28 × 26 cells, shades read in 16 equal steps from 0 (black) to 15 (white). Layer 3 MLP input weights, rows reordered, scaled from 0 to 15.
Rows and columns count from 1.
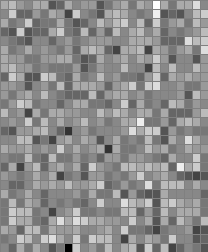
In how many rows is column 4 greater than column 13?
12
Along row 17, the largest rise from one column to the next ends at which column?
15
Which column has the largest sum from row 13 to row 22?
19
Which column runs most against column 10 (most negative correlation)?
18
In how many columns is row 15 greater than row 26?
10
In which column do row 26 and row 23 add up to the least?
20
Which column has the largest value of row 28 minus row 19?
3
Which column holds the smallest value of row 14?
22
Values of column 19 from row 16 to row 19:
11 11 8 11
